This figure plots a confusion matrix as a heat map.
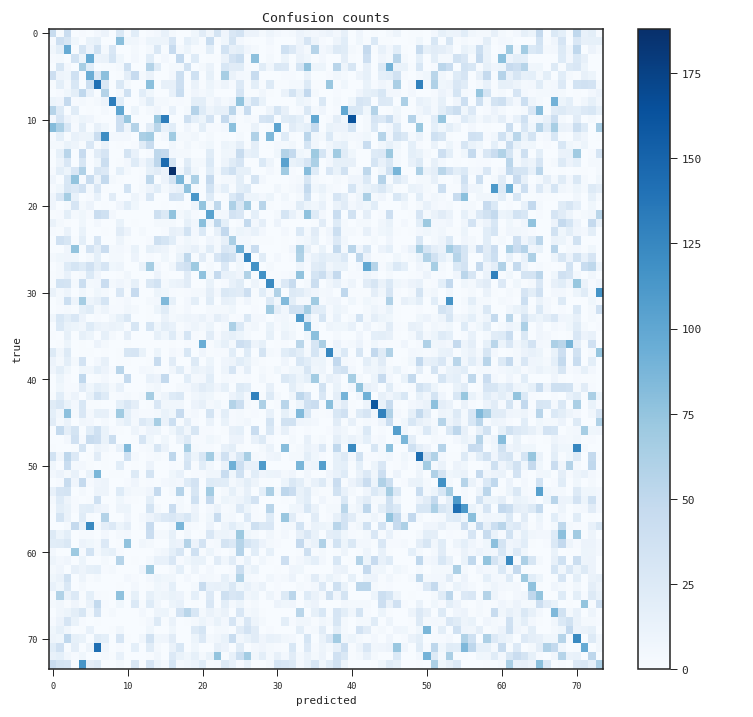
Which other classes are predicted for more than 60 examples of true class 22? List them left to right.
20, 50, 64
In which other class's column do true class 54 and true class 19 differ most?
55
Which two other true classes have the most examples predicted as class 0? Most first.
11, 9
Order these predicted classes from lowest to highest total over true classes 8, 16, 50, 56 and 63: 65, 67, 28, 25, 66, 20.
66, 20, 65, 28, 67, 25
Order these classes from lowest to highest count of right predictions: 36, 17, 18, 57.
57, 36, 18, 17
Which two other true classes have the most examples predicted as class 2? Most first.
44, 19
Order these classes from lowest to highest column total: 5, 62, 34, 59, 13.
5, 62, 13, 59, 34
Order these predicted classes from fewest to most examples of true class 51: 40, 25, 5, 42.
40, 5, 42, 25
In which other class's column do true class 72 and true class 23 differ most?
50
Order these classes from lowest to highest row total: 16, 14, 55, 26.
26, 55, 14, 16
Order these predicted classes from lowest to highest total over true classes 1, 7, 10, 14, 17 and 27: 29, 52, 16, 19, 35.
29, 16, 52, 19, 35
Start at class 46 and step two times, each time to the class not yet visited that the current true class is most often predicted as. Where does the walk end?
6
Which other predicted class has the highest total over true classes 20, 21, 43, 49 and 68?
24
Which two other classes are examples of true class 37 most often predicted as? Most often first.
73, 45
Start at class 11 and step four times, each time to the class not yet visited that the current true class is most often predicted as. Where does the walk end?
45
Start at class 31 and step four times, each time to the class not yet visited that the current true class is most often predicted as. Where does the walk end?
39
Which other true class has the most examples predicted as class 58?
61
